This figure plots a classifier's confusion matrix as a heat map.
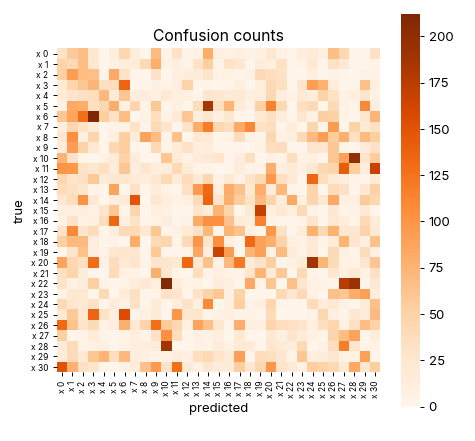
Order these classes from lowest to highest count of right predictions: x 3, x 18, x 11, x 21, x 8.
x 11, x 21, x 3, x 8, x 18
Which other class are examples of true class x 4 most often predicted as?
x 6
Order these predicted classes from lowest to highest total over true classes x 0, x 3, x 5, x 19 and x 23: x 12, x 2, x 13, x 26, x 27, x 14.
x 12, x 27, x 13, x 26, x 2, x 14
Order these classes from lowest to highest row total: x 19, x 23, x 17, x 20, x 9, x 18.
x 9, x 23, x 19, x 17, x 18, x 20
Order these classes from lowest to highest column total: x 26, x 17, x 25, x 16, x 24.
x 25, x 16, x 17, x 24, x 26
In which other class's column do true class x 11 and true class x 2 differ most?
x 30
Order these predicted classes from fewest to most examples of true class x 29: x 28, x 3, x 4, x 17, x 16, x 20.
x 28, x 16, x 20, x 3, x 4, x 17
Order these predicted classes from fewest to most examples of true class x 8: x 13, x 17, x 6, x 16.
x 16, x 13, x 17, x 6
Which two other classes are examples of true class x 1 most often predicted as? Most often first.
x 9, x 2
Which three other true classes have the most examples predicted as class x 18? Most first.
x 7, x 22, x 19
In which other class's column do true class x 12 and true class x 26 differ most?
x 24
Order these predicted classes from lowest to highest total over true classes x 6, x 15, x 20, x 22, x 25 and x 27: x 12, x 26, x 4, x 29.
x 29, x 4, x 26, x 12
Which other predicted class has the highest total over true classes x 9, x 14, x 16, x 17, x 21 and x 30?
x 1
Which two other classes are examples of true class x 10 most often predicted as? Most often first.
x 28, x 27
